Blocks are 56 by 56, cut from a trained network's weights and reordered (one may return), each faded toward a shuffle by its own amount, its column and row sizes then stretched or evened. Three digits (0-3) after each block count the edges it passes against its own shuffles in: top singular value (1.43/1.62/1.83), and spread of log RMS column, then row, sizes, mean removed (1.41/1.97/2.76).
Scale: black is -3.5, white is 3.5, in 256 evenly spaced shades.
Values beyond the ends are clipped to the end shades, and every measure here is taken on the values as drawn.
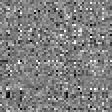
1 2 2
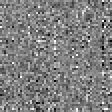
1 2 1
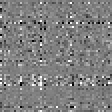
0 2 3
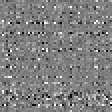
0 2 3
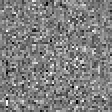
1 2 0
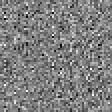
2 2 0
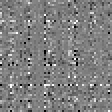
1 3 2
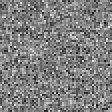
1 0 0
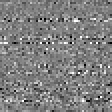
0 0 3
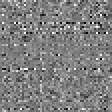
0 1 3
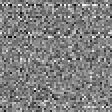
3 0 2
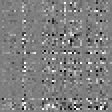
0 3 3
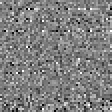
1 1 2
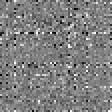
0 2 3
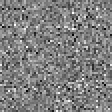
0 1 1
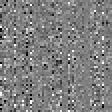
0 3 1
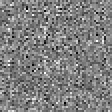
1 2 0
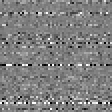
3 0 3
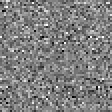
0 0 2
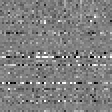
2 1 3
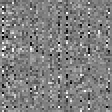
0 3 1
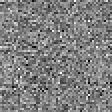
2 0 1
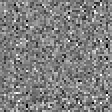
0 2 1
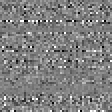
1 0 3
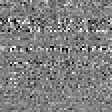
0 0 3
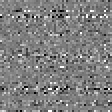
1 1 3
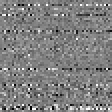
3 1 3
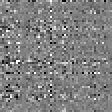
0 2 3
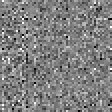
1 2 1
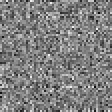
3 0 1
